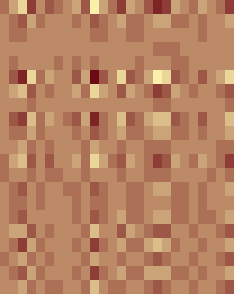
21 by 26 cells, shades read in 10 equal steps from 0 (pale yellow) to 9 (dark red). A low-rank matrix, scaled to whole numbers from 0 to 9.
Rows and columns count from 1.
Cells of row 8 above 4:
4
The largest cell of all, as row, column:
6, 11
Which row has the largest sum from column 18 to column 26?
1
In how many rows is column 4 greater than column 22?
7
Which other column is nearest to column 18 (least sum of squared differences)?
26
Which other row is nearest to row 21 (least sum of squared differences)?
19
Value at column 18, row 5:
4
